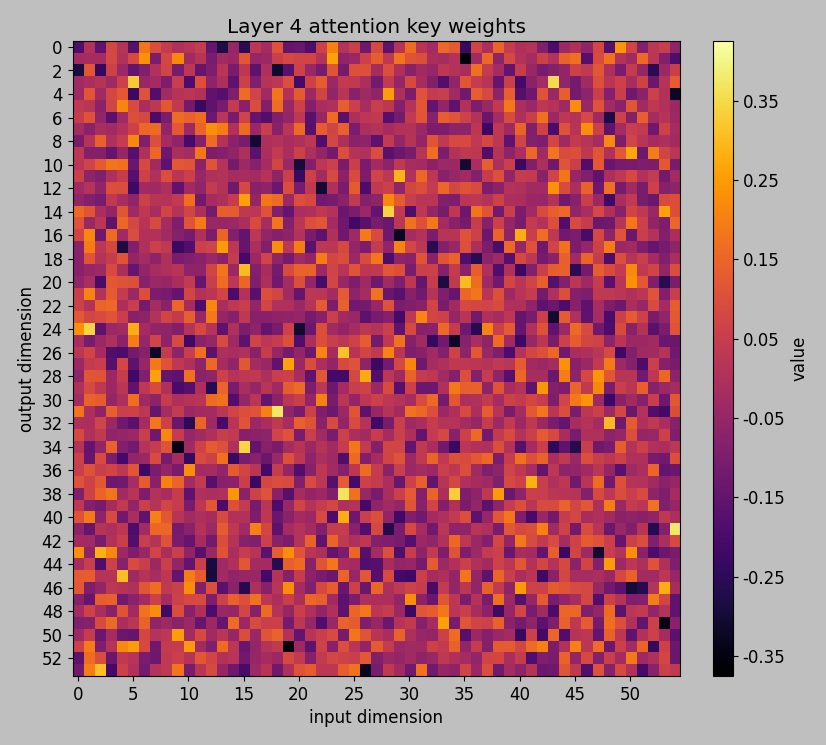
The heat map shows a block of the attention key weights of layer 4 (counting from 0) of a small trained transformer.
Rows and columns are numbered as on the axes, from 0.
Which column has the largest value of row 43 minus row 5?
2
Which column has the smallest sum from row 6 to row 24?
16
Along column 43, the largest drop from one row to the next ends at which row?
4
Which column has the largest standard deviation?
48
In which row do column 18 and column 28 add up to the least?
41
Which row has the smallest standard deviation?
33
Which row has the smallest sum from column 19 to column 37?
10
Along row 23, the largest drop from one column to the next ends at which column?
43
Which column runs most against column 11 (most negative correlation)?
3
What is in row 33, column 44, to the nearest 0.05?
0
